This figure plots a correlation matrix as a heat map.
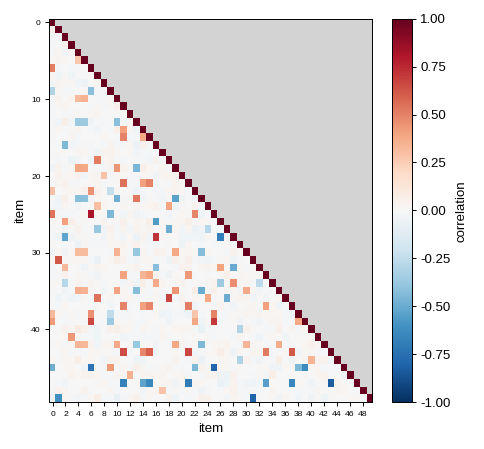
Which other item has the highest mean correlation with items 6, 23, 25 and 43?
39
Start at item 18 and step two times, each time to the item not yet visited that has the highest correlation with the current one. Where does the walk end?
7
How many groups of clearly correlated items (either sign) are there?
11
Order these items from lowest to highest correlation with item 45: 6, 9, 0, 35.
6, 0, 35, 9
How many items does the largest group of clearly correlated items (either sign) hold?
9
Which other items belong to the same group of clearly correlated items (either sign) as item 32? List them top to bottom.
2, 16, 26, 28, 34
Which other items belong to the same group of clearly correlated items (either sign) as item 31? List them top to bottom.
1, 49
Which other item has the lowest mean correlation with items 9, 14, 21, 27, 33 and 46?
47
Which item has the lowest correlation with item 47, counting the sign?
43
